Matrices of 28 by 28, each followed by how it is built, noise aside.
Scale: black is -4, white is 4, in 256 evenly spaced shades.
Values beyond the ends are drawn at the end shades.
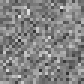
Hankel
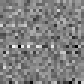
uneven rows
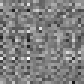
low rank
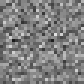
repeating columns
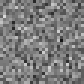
repeating columns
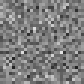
repeating columns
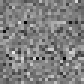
uneven rows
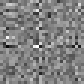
low rank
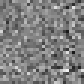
low rank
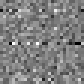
uneven rows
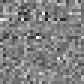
uneven rows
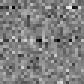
uneven rows
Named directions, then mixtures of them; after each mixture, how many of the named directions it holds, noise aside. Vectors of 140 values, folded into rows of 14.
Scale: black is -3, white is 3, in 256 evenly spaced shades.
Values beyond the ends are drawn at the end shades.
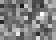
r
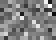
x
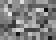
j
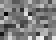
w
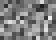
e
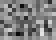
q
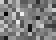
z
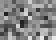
one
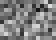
three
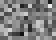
four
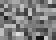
three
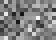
one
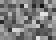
two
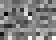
one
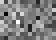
one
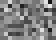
four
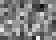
three
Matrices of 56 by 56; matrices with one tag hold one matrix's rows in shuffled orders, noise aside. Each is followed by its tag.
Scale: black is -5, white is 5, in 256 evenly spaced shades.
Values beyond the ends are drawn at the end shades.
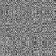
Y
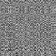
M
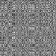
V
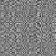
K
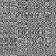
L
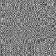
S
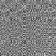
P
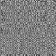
S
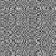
K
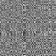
P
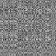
L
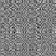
K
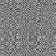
K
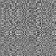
K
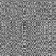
P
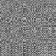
P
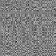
Y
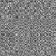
M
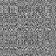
L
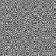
Y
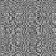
K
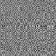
S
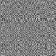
S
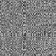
P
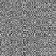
P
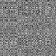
L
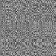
Y
